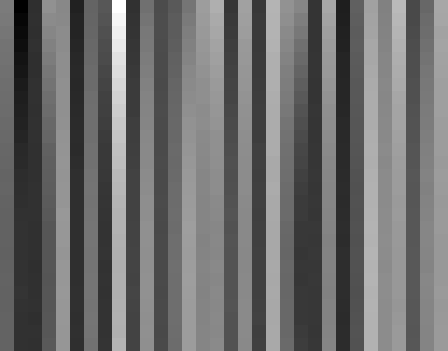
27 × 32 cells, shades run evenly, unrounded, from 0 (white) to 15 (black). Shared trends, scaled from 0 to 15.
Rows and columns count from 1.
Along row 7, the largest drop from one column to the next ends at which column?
9
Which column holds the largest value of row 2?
2
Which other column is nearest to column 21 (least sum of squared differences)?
1
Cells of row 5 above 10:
11
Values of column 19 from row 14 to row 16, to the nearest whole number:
11 11 11
